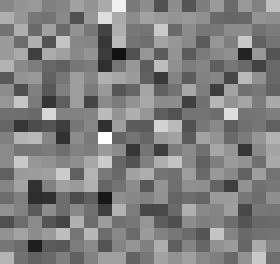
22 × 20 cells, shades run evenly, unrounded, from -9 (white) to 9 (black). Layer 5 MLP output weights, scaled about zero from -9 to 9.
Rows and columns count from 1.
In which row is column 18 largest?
5
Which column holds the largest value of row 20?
15
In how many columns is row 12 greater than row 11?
5
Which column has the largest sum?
3
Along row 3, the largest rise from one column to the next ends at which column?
13
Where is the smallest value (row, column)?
12, 8
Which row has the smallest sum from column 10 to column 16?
2
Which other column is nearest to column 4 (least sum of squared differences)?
7
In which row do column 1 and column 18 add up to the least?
4
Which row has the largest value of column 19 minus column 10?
6
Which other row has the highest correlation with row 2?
22
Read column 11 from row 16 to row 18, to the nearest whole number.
3 0 4
